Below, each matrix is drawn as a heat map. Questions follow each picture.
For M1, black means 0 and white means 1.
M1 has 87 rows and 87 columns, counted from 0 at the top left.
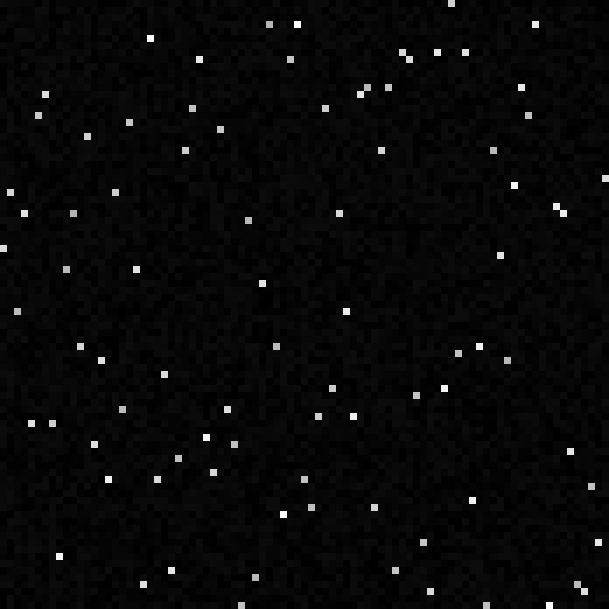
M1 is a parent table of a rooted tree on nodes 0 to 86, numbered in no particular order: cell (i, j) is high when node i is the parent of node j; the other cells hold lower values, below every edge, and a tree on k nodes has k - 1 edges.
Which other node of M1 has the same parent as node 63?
47
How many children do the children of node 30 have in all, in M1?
3
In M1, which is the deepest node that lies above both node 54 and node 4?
60
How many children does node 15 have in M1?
2
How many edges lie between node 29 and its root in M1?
4
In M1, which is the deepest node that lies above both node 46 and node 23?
72
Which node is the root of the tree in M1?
77
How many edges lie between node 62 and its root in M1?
3
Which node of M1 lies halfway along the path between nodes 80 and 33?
19
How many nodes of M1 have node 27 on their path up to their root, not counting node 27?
11
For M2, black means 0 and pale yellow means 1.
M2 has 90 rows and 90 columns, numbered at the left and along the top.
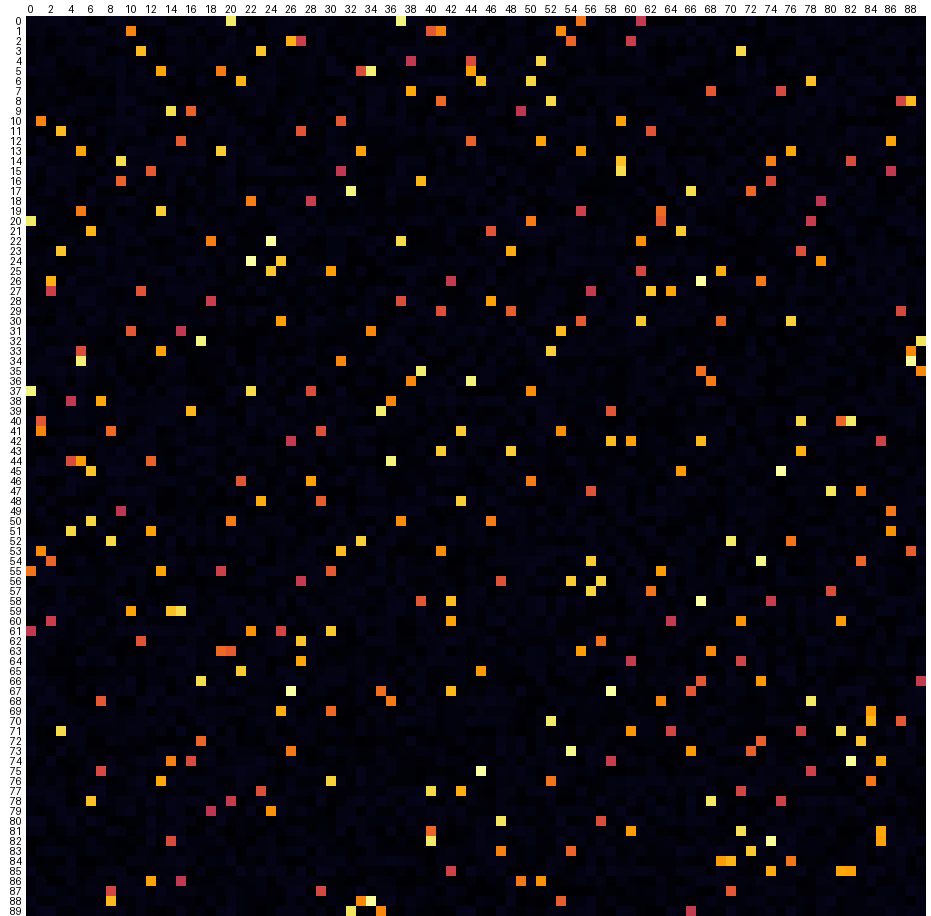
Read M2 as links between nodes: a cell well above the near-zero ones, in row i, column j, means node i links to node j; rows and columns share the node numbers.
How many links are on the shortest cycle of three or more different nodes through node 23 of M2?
4
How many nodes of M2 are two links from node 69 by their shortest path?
5
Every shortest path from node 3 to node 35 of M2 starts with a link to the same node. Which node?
node 71
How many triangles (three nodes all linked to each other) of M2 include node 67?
2
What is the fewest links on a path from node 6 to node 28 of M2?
3
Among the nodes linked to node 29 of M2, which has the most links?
node 41
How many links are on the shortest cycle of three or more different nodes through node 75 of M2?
4
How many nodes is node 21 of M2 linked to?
3
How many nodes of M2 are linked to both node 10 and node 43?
0
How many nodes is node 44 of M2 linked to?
4
